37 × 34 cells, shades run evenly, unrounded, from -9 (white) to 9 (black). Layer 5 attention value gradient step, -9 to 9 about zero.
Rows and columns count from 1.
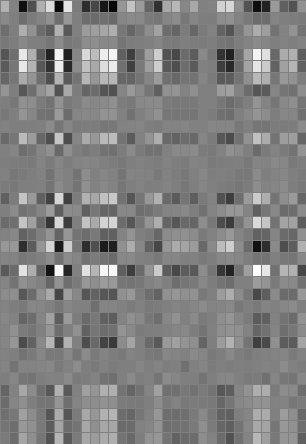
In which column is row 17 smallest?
7
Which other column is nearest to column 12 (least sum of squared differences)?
13
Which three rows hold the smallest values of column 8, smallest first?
1, 21, 29
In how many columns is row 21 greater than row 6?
16
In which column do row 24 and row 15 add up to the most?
6
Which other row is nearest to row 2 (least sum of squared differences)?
22
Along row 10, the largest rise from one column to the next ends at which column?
8
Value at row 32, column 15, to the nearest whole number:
-1
